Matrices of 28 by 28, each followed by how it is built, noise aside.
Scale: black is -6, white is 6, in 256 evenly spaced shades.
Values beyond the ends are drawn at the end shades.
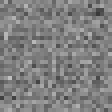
blocks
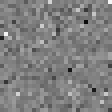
sparse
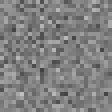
low rank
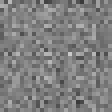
low rank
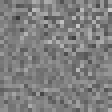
upper triangular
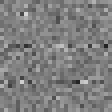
uneven rows
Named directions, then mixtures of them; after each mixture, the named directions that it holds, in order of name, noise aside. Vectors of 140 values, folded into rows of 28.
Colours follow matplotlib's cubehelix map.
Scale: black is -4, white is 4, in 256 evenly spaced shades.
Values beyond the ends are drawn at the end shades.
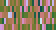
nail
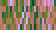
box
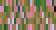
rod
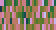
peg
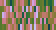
box.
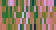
box.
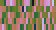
box, nail.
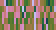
box, nail, rod.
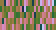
box, nail, peg.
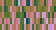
peg, rod.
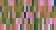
box, peg.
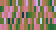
box, nail, rod.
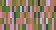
nail, rod.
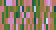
box, nail, rod.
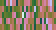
box, rod.
